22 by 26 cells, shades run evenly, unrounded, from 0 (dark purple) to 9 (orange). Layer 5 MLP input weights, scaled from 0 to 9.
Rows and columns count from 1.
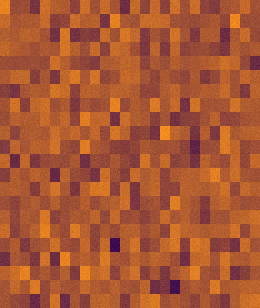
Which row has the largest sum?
17
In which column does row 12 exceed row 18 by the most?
12
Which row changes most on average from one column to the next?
18
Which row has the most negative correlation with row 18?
2
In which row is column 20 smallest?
11
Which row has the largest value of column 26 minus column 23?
22
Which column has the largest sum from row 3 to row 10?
7
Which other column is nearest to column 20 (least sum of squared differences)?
14
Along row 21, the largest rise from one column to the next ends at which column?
19
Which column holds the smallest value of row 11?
20
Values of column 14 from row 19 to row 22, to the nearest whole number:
6 7 5 6
